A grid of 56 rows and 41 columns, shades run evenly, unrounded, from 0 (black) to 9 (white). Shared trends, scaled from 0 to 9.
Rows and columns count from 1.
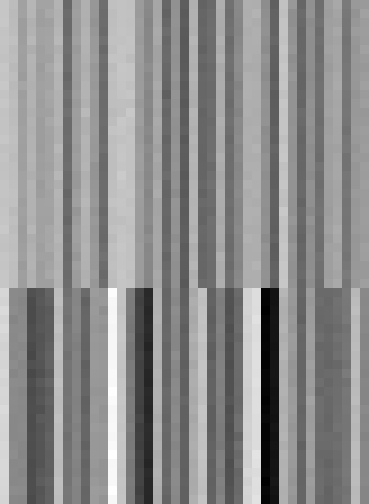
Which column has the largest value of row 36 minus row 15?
23
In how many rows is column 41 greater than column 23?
32
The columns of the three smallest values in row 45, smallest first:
30, 31, 17
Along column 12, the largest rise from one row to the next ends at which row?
33
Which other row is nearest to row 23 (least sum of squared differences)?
19
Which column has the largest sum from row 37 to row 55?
13
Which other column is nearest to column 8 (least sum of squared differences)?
36
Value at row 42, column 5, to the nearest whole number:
3
